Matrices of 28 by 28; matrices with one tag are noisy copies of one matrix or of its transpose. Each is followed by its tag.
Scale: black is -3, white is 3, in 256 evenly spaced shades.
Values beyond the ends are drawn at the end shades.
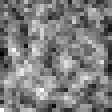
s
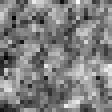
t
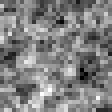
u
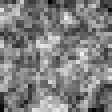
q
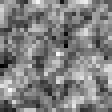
t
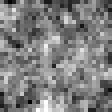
q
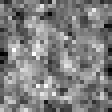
s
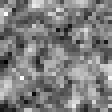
t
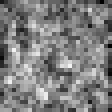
s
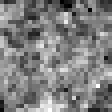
q
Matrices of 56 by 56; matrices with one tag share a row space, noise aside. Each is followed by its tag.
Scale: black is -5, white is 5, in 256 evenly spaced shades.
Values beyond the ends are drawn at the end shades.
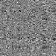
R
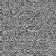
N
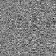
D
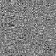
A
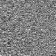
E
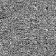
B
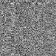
A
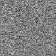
A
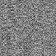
A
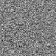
A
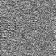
E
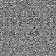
N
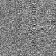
D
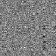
R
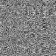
R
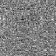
B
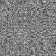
R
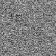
A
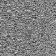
E
